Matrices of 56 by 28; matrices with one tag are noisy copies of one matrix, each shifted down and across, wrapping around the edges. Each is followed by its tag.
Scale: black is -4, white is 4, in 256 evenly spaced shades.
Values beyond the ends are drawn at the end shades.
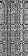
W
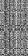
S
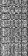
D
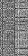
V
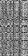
D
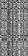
S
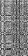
W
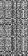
S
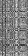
W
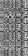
D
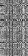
W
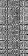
V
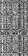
S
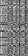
D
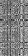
W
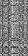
D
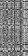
D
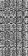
D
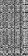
D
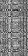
W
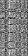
D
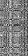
W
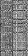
V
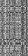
S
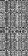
S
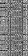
V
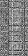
V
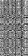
D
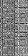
V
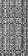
S
